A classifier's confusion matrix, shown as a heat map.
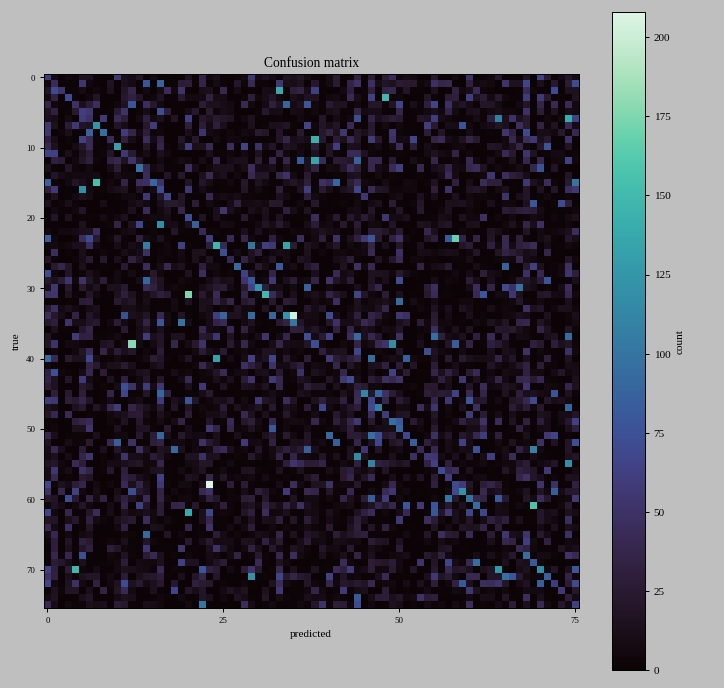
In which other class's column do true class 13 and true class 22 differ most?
70
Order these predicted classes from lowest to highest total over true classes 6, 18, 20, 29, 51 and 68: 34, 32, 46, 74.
34, 32, 46, 74
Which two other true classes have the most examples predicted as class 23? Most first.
58, 62
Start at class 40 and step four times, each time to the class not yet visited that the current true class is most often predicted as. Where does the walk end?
19
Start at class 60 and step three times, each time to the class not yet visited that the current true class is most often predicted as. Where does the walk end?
5
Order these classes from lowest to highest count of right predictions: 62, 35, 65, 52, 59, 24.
65, 62, 52, 35, 59, 24
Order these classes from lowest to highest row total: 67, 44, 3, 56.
67, 56, 44, 3
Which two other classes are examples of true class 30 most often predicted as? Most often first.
67, 37
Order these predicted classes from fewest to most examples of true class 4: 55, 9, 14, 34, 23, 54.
9, 23, 54, 14, 55, 34
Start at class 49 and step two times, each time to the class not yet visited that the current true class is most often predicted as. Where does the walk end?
32
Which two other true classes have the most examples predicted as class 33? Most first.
2, 27
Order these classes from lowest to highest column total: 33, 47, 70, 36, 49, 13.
36, 13, 47, 49, 33, 70
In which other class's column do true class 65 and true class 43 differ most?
14
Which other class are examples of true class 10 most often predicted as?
71
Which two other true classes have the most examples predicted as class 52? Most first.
9, 54
